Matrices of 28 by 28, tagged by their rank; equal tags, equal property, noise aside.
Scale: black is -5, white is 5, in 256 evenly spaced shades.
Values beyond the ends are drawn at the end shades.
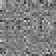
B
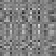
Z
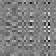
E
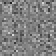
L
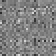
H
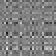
E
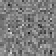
B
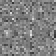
L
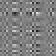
E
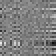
E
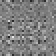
Z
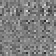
B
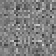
L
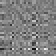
E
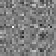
B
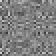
B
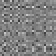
Z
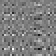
Z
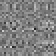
H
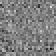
L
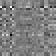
Z
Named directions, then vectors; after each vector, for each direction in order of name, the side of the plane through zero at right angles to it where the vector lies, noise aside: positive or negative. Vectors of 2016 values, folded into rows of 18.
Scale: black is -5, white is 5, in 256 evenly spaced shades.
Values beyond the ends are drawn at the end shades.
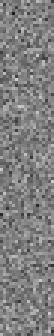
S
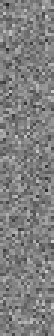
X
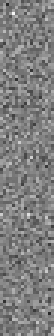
negative, positive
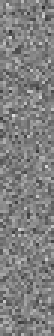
positive, negative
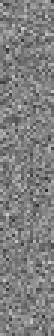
positive, positive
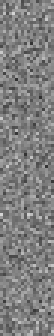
negative, positive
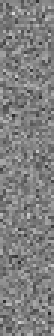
negative, positive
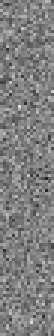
positive, positive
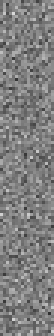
negative, positive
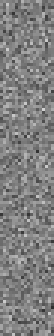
positive, negative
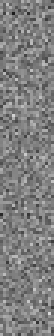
positive, negative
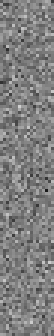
positive, positive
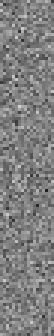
positive, positive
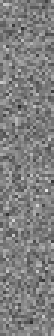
negative, negative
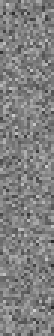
positive, negative
